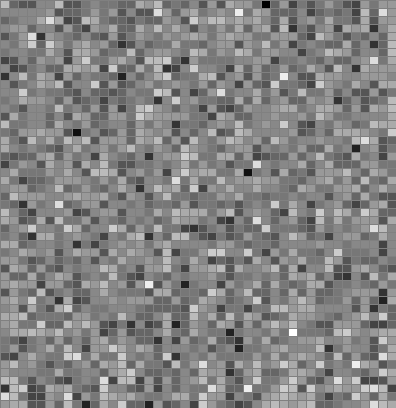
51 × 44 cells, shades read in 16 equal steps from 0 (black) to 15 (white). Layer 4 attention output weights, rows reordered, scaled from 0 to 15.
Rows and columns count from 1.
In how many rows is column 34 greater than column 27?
24
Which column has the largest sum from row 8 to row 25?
18
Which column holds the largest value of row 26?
7
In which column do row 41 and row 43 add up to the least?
20
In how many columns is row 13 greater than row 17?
14
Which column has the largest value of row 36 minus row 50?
17
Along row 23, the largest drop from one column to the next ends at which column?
21
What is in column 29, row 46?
11
